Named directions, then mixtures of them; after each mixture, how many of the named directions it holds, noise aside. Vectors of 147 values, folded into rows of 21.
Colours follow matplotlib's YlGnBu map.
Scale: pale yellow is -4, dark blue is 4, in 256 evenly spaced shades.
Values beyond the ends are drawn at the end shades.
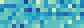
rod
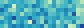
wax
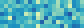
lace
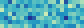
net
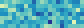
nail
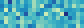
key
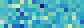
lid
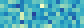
two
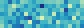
four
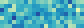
three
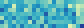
one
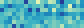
one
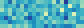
one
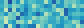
two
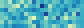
four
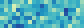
four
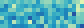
one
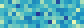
three
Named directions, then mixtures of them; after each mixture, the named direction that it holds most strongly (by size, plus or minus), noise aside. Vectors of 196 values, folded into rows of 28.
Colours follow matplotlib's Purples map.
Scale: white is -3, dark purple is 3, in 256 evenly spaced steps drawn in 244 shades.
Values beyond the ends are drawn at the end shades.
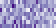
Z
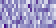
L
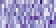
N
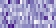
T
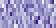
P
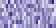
P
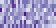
Z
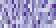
L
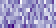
T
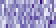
N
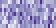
T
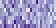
Z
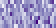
P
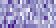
T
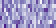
L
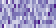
L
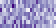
Z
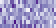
Z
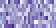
T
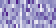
Z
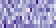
L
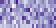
Z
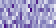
L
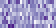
T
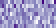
P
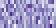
P
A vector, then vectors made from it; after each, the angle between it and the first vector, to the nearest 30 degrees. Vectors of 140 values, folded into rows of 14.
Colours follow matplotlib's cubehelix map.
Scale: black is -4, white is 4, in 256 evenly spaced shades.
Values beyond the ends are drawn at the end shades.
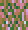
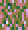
30 degrees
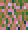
150 degrees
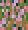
120 degrees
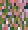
30 degrees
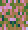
90 degrees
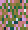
60 degrees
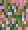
30 degrees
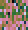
120 degrees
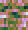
60 degrees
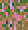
120 degrees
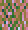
30 degrees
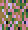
150 degrees
